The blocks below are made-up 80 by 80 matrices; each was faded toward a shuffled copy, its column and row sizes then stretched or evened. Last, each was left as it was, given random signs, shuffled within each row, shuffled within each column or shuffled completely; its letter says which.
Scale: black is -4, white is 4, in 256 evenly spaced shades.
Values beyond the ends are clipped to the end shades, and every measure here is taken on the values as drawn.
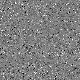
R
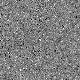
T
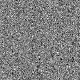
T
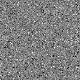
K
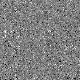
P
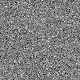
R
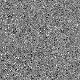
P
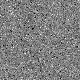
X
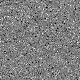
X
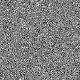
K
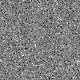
R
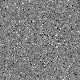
X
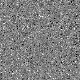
P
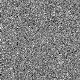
T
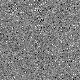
P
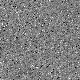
X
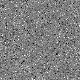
T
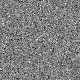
X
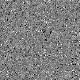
P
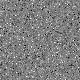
X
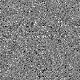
K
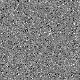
P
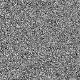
P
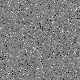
X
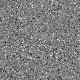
R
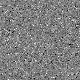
R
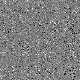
P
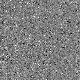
T
